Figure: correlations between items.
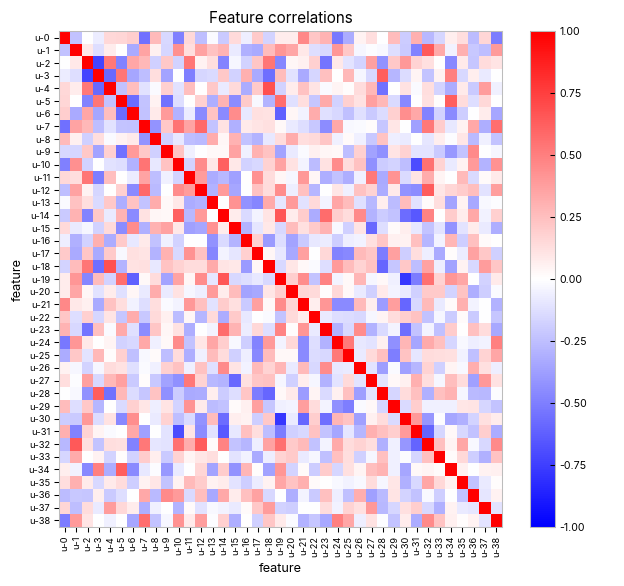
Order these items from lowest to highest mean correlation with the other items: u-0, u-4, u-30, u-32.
u-30, u-0, u-4, u-32
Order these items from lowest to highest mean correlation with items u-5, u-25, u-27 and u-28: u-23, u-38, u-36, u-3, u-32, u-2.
u-36, u-2, u-23, u-32, u-38, u-3
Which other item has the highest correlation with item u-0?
u-21
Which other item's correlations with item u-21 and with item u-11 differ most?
u-23
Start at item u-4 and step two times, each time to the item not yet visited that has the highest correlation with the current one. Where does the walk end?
u-2
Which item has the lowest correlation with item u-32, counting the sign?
u-31
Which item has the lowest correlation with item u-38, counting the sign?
u-0
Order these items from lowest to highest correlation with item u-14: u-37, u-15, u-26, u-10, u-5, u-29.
u-29, u-37, u-15, u-5, u-26, u-10
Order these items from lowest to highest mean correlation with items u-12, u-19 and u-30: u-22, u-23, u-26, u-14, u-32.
u-22, u-23, u-26, u-14, u-32
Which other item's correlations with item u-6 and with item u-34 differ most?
u-5
